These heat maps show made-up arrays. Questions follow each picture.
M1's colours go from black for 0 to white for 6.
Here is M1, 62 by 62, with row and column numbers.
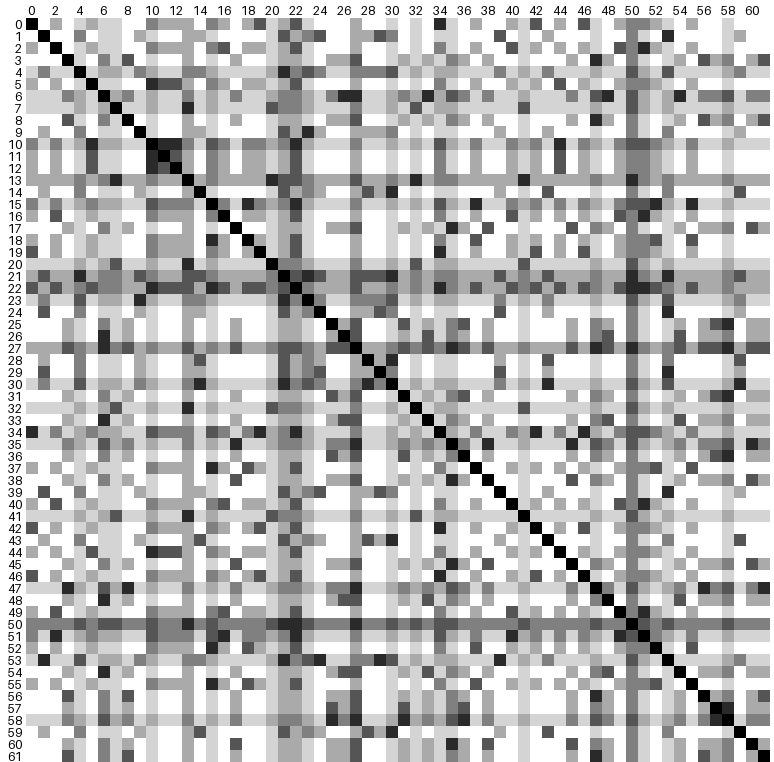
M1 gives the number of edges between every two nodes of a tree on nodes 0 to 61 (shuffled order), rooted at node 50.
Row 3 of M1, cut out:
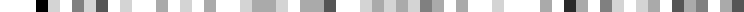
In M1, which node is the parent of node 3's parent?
27
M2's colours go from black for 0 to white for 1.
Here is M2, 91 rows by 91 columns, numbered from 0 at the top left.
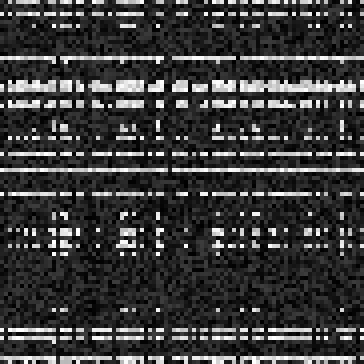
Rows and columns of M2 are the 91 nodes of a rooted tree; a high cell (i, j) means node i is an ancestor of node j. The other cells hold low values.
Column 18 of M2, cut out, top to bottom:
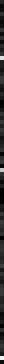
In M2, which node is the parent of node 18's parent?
14
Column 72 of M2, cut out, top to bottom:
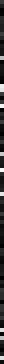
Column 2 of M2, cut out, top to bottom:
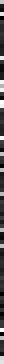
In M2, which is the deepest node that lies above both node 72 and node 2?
26
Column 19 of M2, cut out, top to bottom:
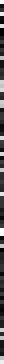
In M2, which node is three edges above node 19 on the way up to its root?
90
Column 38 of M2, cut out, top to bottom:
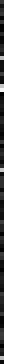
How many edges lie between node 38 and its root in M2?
5
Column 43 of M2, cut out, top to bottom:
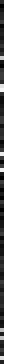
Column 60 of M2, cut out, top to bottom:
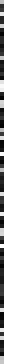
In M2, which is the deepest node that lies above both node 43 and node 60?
84
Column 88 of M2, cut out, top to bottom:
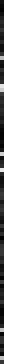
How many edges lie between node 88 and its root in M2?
7
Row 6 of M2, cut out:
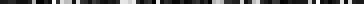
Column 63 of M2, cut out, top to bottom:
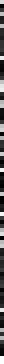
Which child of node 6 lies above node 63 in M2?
32
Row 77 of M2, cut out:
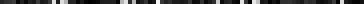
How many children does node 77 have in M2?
2
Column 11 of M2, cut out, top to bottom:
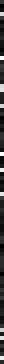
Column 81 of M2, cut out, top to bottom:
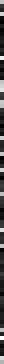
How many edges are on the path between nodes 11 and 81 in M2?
9
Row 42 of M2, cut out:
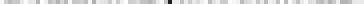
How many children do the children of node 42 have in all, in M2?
4
